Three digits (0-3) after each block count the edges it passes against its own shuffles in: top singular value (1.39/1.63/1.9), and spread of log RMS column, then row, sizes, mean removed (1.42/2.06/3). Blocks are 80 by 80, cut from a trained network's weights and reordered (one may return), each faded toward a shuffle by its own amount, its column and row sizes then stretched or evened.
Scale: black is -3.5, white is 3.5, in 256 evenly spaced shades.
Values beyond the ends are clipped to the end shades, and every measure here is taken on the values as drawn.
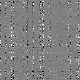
1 3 2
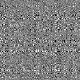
3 2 3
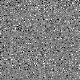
0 0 2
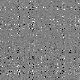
0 2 2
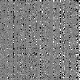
2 3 1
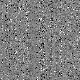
0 2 0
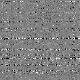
2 1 3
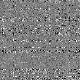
0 2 3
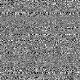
2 1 3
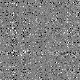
0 2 2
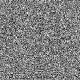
1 0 1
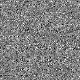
0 1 2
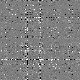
2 2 2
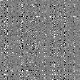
1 3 2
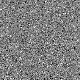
0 0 1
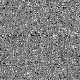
1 0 0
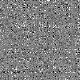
0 2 2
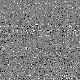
0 0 2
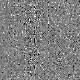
1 2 0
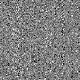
2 2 0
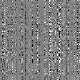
3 3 2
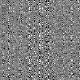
3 3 1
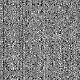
2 1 1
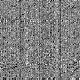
2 0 1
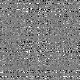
0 2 3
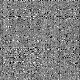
1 0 2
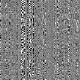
3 3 1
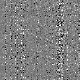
1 3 1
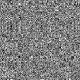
3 1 1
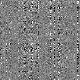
2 3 2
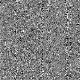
0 2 0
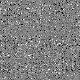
0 1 2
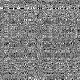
2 0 1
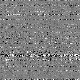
1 0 3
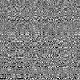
3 0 3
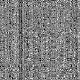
3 1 2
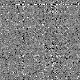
1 1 1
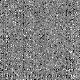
1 1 1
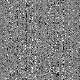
1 2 0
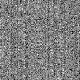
2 0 0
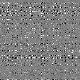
2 2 3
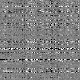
3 1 3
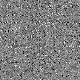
0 0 1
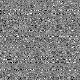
1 0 3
